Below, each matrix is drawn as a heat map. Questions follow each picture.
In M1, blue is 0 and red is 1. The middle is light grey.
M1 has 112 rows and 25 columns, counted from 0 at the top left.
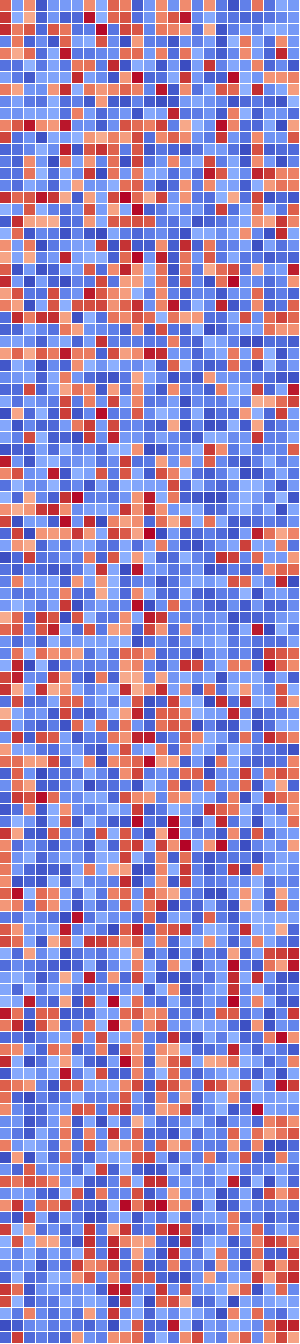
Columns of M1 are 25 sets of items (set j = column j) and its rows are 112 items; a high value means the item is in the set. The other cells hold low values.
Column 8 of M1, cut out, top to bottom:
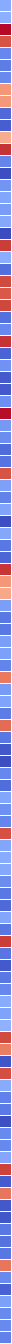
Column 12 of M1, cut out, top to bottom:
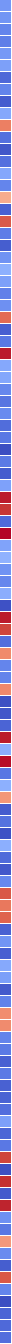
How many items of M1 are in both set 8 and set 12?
0
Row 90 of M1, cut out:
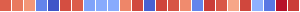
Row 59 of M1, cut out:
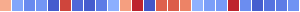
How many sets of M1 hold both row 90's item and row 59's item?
8
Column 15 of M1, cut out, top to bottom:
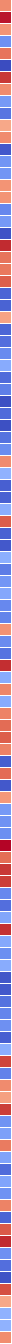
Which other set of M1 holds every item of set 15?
10
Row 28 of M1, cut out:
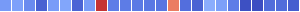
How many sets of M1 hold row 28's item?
2
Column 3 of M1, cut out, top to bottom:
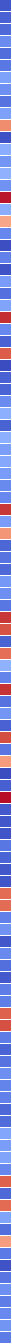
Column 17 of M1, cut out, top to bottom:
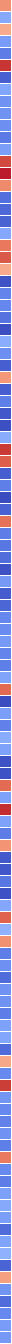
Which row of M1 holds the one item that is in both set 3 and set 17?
57
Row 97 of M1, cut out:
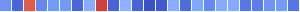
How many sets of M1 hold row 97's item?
2
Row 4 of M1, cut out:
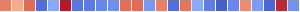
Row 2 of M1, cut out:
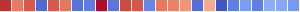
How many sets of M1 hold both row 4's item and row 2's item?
8
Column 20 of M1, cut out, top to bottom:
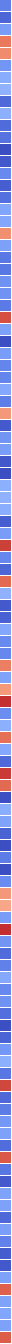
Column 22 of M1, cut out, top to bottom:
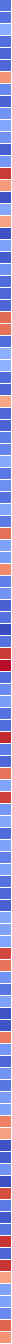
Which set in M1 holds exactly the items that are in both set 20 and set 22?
16
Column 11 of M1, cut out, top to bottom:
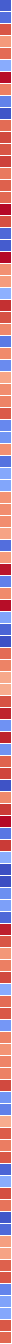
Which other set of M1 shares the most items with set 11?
24
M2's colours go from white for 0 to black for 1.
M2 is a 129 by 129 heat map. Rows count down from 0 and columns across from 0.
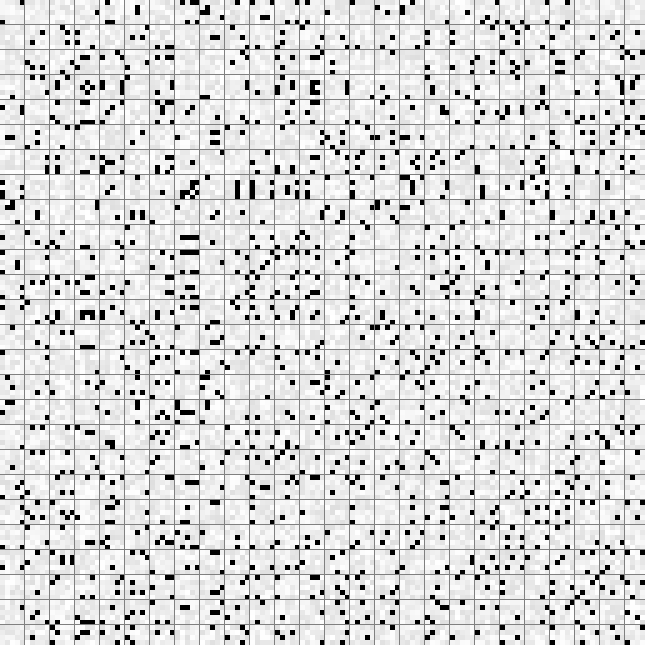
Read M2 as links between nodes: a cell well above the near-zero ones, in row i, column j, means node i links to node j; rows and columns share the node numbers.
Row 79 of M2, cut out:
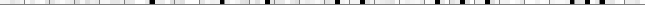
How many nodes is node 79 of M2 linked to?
11
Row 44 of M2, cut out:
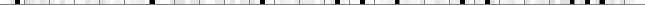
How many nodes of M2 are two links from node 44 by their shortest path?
2
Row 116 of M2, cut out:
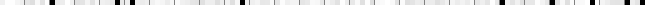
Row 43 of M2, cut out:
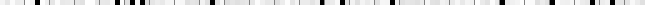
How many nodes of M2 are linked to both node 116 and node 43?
5
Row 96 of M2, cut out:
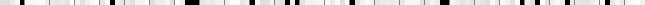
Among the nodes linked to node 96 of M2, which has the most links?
node 50
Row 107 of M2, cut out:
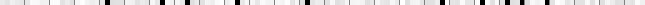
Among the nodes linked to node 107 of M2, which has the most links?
node 109
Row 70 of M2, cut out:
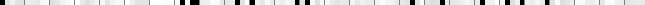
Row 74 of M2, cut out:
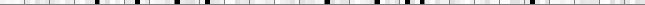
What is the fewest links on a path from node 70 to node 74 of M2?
5
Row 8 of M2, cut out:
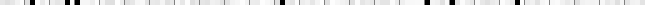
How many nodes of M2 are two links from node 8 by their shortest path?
5
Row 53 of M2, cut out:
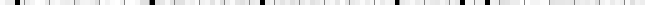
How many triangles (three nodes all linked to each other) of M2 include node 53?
7
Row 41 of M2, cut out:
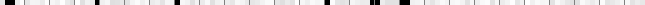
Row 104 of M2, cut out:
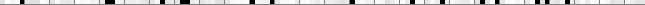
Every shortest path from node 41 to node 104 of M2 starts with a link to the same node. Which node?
node 80
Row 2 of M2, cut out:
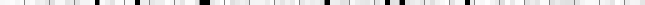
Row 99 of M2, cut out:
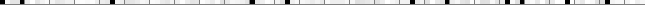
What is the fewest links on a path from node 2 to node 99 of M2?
3
